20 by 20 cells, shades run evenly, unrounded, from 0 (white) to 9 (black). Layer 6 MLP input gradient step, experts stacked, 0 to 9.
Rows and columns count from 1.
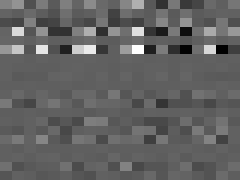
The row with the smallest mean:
6
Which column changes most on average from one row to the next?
12
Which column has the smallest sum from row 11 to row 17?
8
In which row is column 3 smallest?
3
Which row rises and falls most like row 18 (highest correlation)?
11
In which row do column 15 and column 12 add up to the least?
4
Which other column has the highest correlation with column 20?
15
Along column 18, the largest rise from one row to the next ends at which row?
7
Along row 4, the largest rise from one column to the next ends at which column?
13
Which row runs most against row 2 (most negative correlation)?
18
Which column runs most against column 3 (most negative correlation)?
1
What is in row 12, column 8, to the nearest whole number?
5
